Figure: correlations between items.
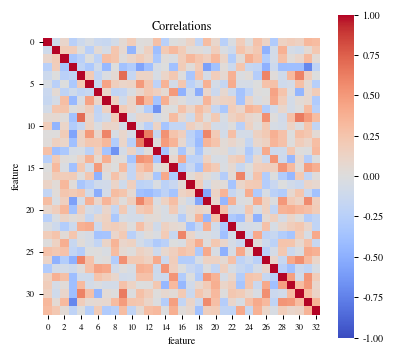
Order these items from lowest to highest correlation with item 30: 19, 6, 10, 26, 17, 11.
6, 17, 10, 19, 11, 26
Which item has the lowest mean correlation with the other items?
3
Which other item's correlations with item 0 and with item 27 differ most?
14
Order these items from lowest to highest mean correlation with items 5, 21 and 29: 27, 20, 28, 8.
8, 27, 28, 20
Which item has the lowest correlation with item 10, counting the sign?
1
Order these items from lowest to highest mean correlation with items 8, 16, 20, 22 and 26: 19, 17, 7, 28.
17, 28, 7, 19
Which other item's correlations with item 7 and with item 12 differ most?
32
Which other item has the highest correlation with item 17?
2
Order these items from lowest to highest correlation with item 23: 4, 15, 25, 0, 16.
15, 4, 0, 25, 16
